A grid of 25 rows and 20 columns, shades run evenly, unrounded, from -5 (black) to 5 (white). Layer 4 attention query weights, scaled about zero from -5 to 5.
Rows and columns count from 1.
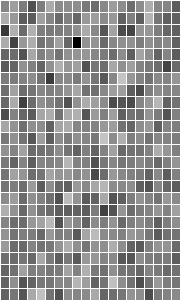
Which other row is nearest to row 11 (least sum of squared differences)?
21
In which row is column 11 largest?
20
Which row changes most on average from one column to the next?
4
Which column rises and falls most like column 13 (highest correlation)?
7
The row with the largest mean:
11
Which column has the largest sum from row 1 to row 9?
17
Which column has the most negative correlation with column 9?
1
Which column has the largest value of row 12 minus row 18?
12
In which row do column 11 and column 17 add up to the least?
15
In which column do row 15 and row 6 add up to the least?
19
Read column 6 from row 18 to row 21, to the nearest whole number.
-1 2 1 0
